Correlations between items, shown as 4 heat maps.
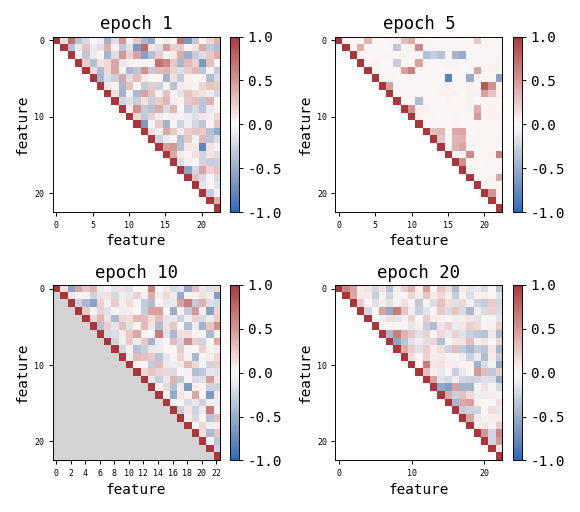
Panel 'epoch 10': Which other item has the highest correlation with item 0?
13
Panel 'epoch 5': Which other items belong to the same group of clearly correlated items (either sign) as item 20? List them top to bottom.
6, 7, 21
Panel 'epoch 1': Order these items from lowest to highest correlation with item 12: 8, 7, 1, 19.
8, 19, 7, 1
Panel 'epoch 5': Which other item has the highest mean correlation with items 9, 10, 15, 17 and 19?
4
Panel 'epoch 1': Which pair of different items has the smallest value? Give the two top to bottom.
14, 20
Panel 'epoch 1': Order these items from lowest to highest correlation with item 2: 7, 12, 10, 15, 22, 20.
12, 7, 20, 15, 10, 22
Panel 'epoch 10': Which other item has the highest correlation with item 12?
21
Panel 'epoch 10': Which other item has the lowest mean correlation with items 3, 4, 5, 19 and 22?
2
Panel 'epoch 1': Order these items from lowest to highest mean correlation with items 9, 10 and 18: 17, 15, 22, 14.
17, 15, 22, 14
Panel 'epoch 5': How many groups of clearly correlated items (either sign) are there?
5
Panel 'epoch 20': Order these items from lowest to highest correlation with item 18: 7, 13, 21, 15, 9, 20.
13, 9, 21, 20, 7, 15
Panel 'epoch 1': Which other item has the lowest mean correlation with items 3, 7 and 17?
5
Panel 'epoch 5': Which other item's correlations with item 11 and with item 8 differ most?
1
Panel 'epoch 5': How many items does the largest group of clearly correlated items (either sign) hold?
6
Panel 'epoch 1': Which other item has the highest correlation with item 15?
3
